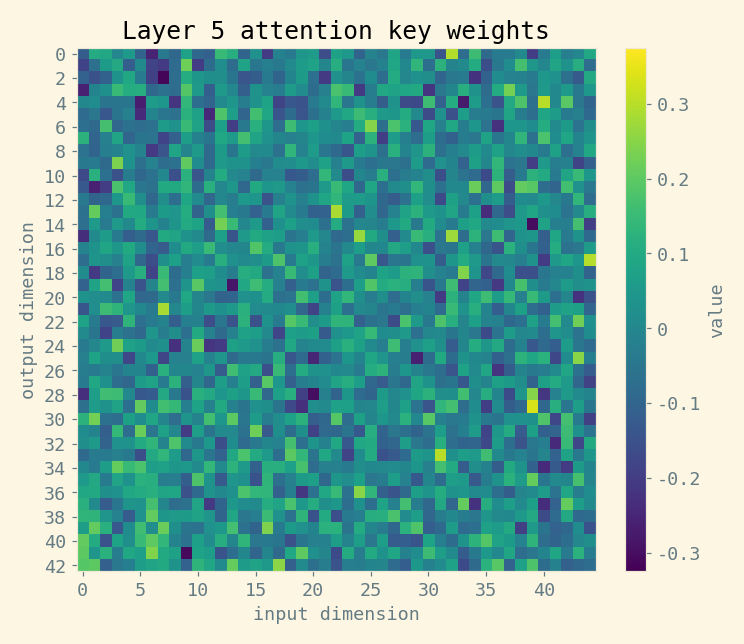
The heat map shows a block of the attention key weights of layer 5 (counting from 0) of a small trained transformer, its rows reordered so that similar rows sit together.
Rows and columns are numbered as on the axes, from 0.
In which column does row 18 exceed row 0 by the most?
33
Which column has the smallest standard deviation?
21
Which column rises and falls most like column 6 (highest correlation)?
0
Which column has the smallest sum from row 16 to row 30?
36
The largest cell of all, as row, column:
29, 39
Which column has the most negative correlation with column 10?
22
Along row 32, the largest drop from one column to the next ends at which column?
43
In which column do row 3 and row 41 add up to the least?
24
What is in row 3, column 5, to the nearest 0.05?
0.1
